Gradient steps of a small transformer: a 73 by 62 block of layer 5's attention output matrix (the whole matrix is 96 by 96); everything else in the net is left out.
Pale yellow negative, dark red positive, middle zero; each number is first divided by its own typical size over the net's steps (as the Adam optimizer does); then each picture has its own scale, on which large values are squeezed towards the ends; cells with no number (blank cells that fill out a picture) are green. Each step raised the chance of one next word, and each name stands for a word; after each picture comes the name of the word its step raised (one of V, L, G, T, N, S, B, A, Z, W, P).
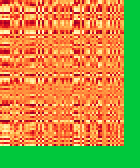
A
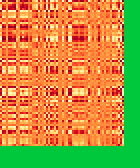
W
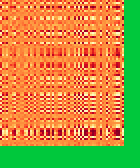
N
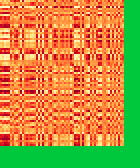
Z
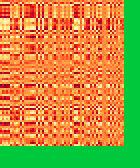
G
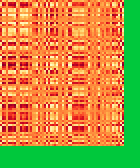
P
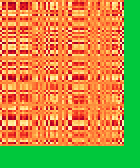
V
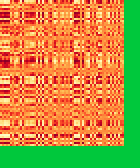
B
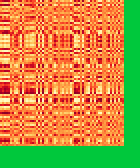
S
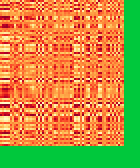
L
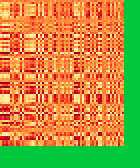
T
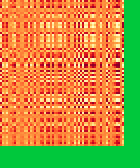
S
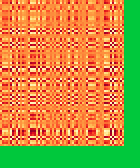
N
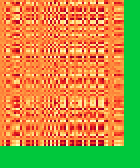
A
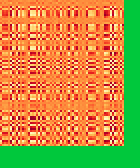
T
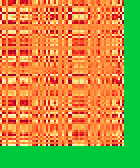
A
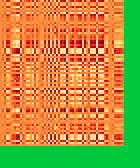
Z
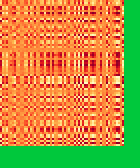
B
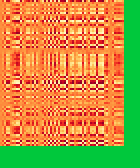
B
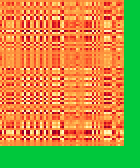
N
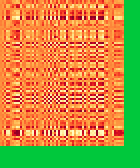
N
